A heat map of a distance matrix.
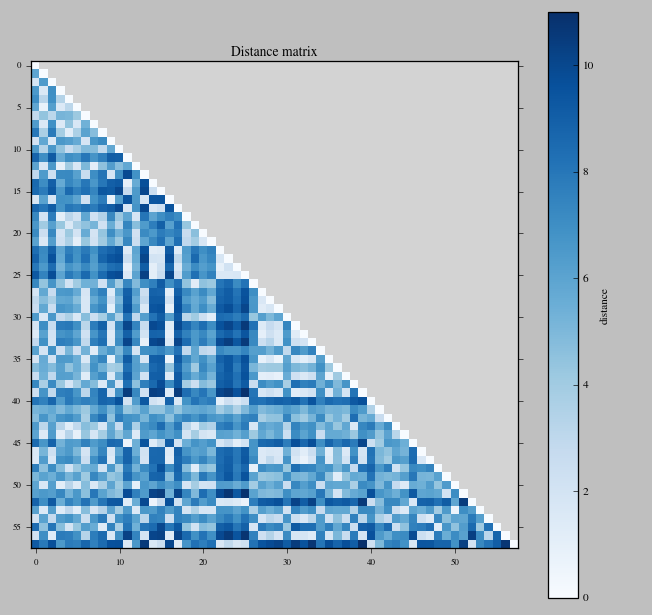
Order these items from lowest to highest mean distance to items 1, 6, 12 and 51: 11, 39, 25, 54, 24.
54, 39, 24, 11, 25
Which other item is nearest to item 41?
42
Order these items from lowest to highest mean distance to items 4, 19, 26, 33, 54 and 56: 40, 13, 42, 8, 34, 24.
13, 8, 42, 34, 24, 40
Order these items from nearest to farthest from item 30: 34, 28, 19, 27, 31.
34, 19, 28, 27, 31
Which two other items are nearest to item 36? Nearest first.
49, 51
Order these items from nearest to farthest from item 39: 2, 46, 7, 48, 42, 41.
46, 2, 42, 41, 7, 48
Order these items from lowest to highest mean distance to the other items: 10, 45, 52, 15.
10, 45, 52, 15
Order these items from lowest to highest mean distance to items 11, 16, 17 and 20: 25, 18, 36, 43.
25, 18, 43, 36
